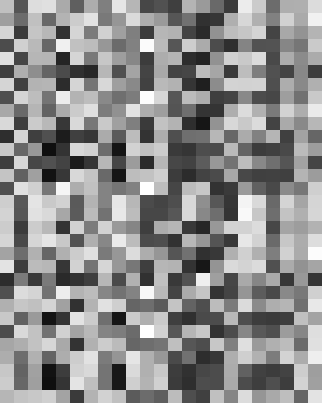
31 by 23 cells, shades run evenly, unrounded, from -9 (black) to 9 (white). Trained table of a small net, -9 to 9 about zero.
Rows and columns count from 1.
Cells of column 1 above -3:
22
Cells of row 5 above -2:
17
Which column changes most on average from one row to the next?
6
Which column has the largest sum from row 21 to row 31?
23
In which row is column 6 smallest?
13
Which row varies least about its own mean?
27
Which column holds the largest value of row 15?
11
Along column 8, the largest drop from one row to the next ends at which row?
25
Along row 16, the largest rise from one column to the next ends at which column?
18
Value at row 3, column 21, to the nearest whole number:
3
